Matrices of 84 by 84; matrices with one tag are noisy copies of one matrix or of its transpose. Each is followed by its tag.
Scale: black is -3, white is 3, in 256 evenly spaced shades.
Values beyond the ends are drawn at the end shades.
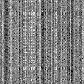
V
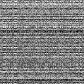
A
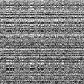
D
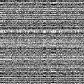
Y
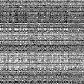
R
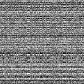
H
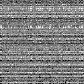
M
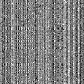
H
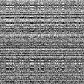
D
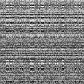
D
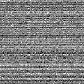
H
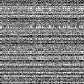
M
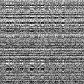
D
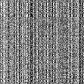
A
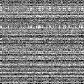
M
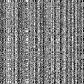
M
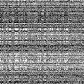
R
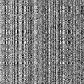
D
